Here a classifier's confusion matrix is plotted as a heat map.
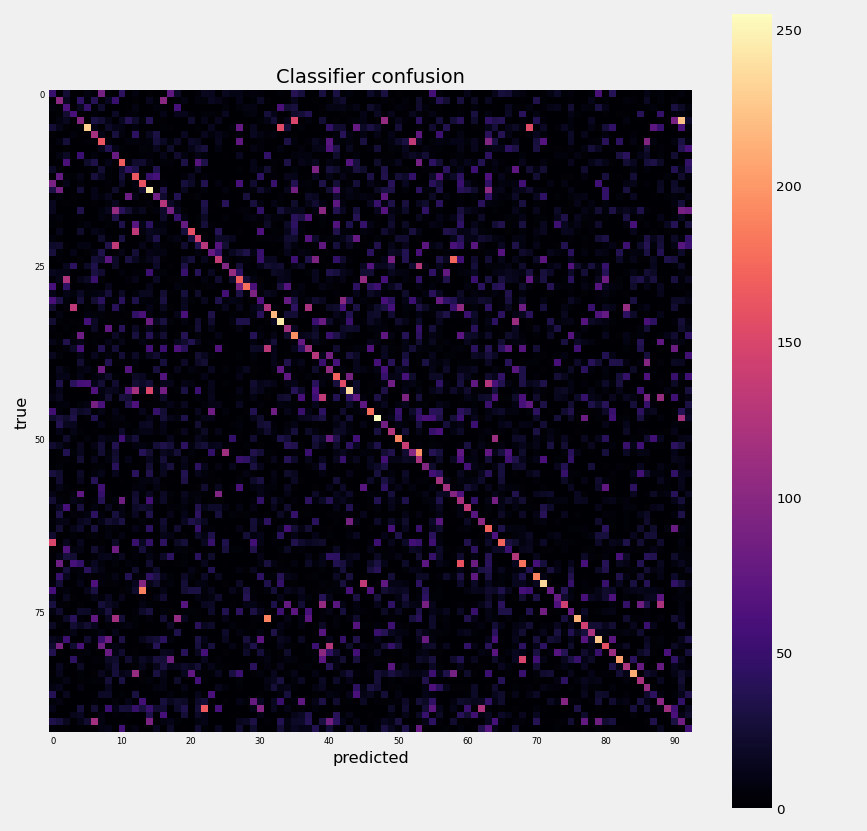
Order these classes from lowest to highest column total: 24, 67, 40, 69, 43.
69, 24, 67, 40, 43
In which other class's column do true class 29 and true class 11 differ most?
38
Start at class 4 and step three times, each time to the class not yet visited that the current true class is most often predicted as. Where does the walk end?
53
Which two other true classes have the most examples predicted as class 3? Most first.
31, 68
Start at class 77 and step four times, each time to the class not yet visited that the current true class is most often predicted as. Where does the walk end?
55
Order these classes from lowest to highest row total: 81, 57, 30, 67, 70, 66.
66, 57, 67, 70, 81, 30
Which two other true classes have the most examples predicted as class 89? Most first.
81, 24
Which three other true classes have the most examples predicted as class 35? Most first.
4, 14, 75
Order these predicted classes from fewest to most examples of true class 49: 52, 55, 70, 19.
52, 19, 70, 55
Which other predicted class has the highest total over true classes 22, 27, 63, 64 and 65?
0
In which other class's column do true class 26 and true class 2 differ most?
57
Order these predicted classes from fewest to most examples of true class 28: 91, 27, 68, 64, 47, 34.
91, 68, 64, 47, 34, 27
